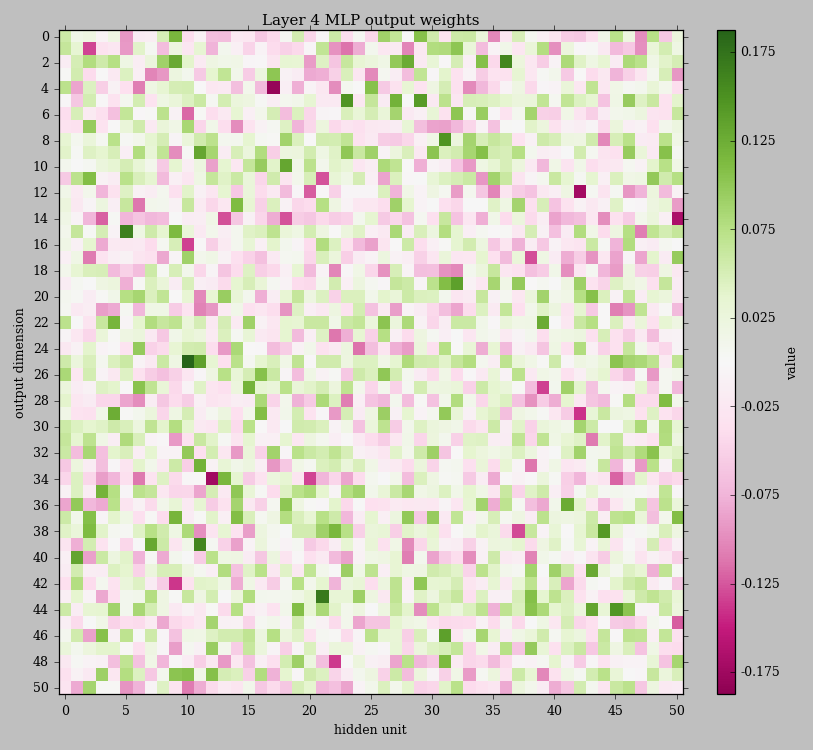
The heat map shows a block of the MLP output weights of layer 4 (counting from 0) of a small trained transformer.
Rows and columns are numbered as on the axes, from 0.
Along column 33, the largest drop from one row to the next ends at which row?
10
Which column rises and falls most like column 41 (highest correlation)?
36
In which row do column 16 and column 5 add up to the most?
15
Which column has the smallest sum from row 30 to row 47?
33
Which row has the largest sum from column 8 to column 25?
25
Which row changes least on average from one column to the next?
45
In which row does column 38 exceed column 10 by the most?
6
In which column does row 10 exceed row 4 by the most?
17
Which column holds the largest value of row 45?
12
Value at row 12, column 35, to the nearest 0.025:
-0.1
